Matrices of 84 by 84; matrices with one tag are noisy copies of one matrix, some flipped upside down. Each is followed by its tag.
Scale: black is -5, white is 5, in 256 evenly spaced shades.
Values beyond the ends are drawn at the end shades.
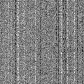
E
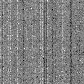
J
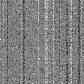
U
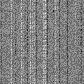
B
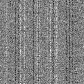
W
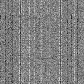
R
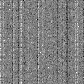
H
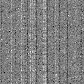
B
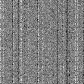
H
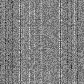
R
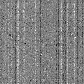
E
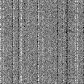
H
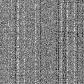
E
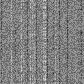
B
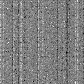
H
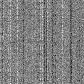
J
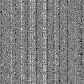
B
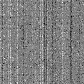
J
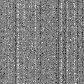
E
